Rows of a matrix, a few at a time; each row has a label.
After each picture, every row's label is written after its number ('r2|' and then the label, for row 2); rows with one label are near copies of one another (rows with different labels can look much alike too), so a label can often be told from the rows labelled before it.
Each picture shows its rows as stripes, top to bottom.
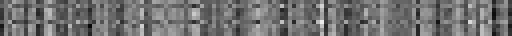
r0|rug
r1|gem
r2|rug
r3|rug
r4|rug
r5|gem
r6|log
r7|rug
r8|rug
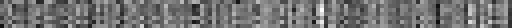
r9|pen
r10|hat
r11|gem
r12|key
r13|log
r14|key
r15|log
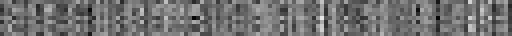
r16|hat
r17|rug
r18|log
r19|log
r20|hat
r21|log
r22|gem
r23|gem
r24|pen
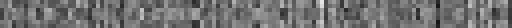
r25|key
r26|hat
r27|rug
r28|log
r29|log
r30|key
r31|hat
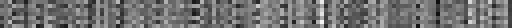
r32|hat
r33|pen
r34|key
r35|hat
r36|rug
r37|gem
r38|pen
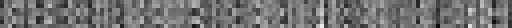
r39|log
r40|pen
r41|hat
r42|key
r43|pen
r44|rug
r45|hat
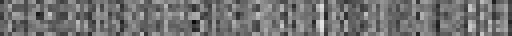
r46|rug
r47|gem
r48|gem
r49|pen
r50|pen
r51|key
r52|gem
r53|hat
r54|log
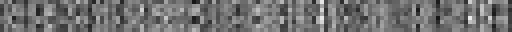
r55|key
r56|rug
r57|log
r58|rug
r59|hat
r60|gem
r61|pen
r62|log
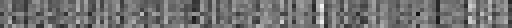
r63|key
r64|gem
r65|key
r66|log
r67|hat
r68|gem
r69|pen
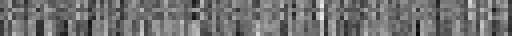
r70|hat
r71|gem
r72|rug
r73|gem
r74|key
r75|log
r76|log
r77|log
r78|pen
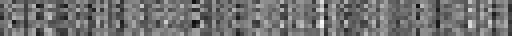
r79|hat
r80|pen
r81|key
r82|rug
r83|pen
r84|hat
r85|gem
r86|rug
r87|pen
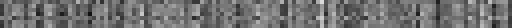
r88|key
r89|rug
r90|log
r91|pen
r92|hat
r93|log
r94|rug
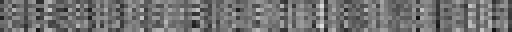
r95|rug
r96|gem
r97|pen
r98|key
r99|log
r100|hat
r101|key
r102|rug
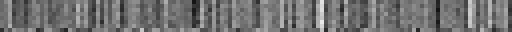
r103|hat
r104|key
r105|key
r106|hat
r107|gem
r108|key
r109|gem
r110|log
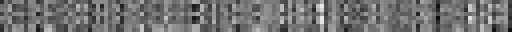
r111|log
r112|key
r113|gem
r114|log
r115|hat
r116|key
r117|rug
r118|rug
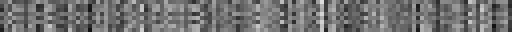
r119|gem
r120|log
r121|log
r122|gem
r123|pen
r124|gem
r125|rug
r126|log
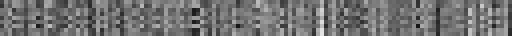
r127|pen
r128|log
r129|hat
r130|key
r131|log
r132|hat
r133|pen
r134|key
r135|key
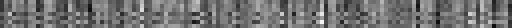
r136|rug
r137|log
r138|log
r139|gem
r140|log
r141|key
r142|rug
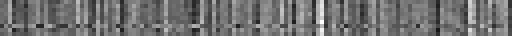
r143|key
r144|gem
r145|gem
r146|gem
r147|gem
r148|gem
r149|pen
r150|hat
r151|gem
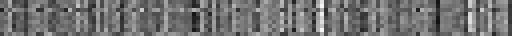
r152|gem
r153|key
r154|log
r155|gem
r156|hat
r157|key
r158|hat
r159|gem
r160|rug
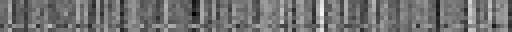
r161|hat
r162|hat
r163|gem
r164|key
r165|hat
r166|gem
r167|rug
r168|gem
